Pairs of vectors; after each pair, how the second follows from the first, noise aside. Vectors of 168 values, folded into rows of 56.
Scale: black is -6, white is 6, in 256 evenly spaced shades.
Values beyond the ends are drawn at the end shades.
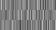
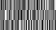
negated, scaled up.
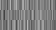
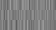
shrunk.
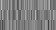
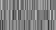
copied.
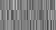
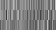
sign-scrambled.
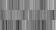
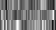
negated, scaled up.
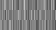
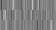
wrapped around, negated, partly zeroed.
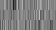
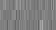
reversed, negated, shrunk.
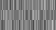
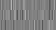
reversed, negated, partly zeroed.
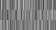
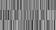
reversed, negated.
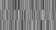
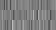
reversed, negated, partly zeroed.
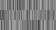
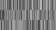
copied.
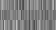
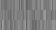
reversed, shrunk.
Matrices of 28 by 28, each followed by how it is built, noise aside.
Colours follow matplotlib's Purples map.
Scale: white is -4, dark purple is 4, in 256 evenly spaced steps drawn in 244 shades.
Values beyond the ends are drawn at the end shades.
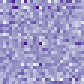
uneven rows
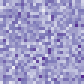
noise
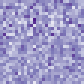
low rank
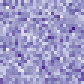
repeating rows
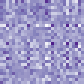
low rank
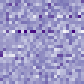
uneven rows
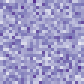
noise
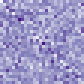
diagonal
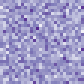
repeating rows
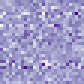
uneven rows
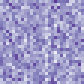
repeating rows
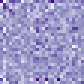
low rank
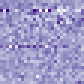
uneven rows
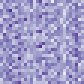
repeating rows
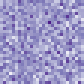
repeating rows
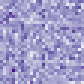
repeating rows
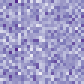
repeating rows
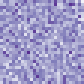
noise
